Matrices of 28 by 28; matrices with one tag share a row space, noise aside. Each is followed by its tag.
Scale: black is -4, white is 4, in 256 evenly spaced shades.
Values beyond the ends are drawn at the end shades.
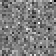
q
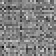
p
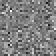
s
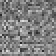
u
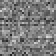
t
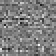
u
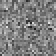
q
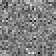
q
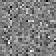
s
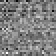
u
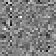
s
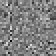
s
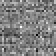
p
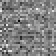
u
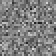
q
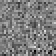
q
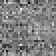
u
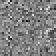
s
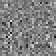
s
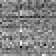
u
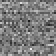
t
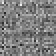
p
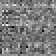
u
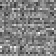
t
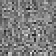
q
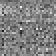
p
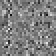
s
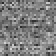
t
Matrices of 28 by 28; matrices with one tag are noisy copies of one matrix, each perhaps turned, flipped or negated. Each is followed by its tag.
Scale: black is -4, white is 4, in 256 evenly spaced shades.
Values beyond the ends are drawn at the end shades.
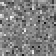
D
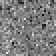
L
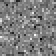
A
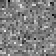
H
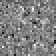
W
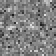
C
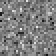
W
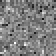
L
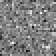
L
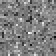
A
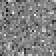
L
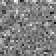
D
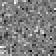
H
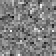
A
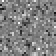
C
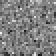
D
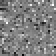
H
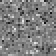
W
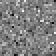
D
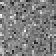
D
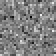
A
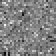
H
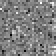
H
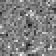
C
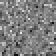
D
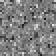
A
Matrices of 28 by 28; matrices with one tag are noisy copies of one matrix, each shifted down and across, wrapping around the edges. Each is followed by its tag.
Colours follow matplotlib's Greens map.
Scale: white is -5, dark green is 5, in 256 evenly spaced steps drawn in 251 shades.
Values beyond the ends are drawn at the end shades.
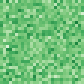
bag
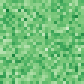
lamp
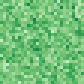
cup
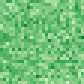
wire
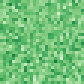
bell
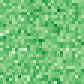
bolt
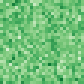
cup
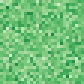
bag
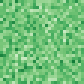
lamp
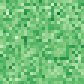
bag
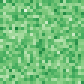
wire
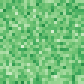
wire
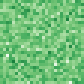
bolt
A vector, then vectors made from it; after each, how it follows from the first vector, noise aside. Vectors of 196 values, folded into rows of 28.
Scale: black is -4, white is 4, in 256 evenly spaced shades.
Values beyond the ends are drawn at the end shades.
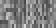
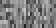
negated.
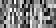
reversed, negated, scaled up.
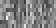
copied.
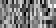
reversed, negated, scaled up.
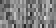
negated.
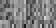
negated.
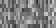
wrapped around.
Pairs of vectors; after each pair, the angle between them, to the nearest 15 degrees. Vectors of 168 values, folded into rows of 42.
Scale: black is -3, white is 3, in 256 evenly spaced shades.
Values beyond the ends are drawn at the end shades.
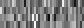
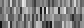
105 degrees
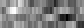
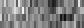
45 degrees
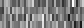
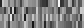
75 degrees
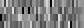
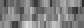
75 degrees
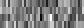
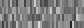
90 degrees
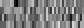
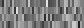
90 degrees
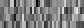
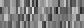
75 degrees
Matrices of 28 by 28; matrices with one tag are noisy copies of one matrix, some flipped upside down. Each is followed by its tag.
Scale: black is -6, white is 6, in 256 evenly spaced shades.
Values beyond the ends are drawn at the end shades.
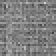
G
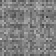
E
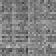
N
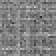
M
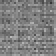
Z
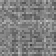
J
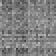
N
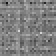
M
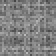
E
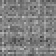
E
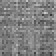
Z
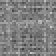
J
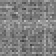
J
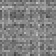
E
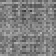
J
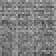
Z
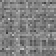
M
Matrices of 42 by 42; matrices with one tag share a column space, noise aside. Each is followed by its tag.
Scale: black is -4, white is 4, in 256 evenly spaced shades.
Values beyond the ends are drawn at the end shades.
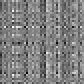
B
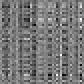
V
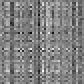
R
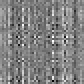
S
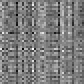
R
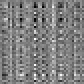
V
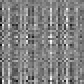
S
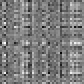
B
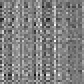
V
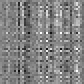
R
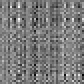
V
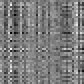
R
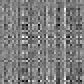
S
